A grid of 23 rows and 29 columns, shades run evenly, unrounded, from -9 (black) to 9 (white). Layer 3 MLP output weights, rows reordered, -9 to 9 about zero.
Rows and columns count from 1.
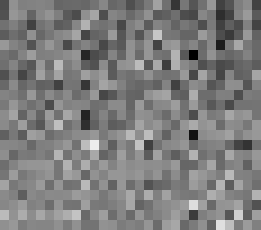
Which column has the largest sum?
7
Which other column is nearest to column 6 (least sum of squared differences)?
24
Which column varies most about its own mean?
22
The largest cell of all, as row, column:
15, 11
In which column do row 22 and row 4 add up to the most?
9
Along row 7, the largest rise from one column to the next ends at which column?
20
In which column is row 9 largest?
12
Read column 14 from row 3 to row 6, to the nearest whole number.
-4 -3 -3 -2
